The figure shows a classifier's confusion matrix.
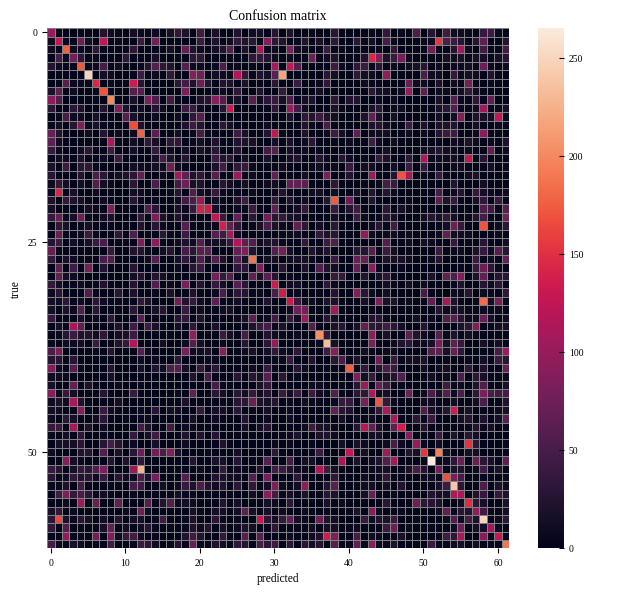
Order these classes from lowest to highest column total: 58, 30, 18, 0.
18, 0, 30, 58
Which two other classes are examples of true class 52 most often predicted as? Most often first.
12, 36
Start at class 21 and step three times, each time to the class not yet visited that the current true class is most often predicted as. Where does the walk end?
61
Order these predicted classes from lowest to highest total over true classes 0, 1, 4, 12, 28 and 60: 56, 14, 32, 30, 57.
56, 57, 32, 14, 30
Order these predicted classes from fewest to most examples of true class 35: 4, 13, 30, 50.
30, 50, 13, 4
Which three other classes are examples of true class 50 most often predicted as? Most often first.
52, 40, 45
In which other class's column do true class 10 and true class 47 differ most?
60
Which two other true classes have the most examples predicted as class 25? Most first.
5, 17
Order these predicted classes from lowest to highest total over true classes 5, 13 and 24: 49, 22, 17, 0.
49, 17, 0, 22
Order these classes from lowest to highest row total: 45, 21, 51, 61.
45, 21, 61, 51
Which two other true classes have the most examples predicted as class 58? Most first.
32, 23
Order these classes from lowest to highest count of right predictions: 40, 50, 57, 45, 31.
57, 45, 31, 50, 40
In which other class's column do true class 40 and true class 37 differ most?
11
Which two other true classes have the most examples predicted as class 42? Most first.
47, 24
